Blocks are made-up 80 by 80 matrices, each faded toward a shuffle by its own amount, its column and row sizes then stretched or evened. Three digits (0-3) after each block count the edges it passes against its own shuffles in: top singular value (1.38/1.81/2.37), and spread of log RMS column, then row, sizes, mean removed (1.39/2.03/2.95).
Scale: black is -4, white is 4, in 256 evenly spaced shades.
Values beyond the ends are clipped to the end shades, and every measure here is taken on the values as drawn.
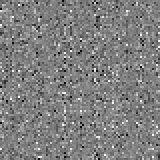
1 2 1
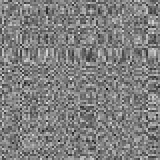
3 2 0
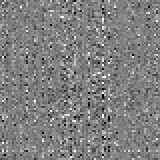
1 3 1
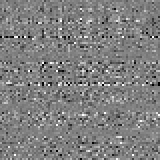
2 1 3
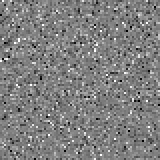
1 0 0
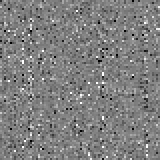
1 2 1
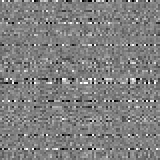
3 1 3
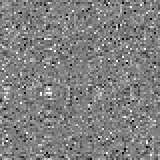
2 1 1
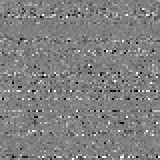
1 0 3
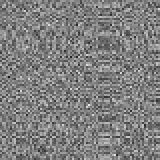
3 0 1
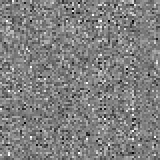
2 2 1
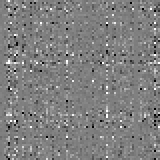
1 3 2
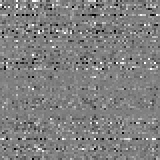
1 1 3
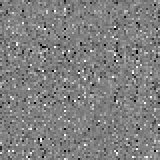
0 2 1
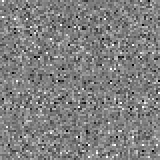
1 0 2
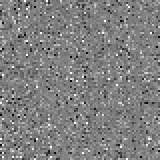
0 2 1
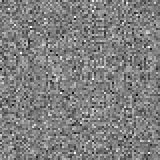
2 1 0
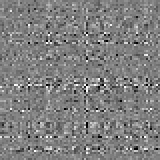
3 2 3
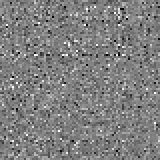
2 1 1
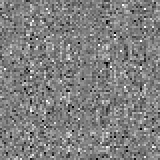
2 2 0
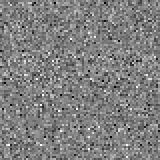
1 0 2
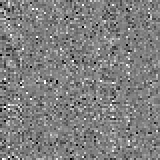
2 2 1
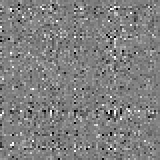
2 2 2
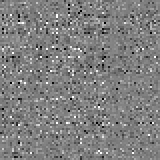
2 2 2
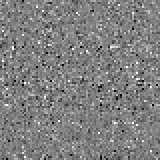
0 1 1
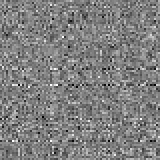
3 1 2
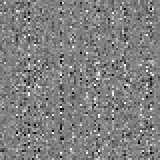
0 3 1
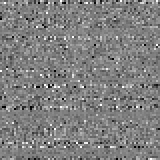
2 0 3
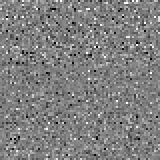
0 1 2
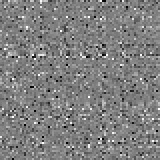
2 1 2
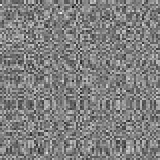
3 2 0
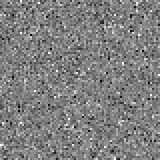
0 0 0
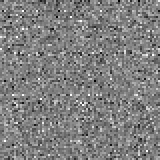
0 1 2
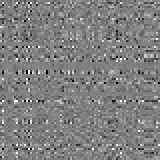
3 2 3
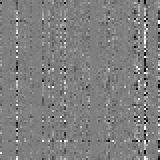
3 3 1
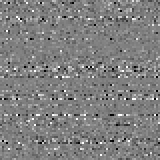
2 0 3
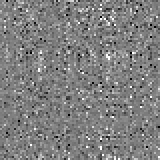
2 2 1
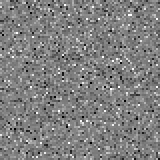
0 0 0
